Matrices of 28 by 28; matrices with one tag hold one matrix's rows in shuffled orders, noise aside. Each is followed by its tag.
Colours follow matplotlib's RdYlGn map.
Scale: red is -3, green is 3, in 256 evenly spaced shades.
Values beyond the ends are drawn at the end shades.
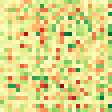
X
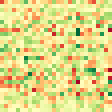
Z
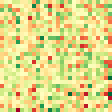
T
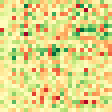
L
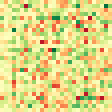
L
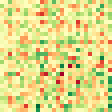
X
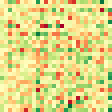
X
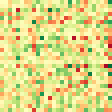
T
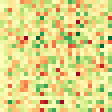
X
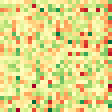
T
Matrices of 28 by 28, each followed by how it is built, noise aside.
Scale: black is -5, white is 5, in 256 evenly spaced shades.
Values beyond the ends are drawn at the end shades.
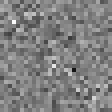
block diagonal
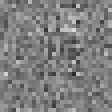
low rank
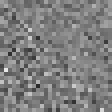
lower triangular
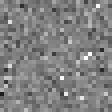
sparse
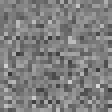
low rank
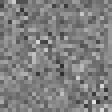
block diagonal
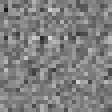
low rank
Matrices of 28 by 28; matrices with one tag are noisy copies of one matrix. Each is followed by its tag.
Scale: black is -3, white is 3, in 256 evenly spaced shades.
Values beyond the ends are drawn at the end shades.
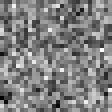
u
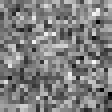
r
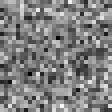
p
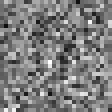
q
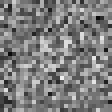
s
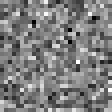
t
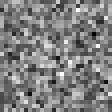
s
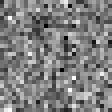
q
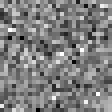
u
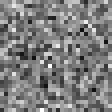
p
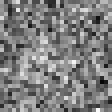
s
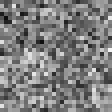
u
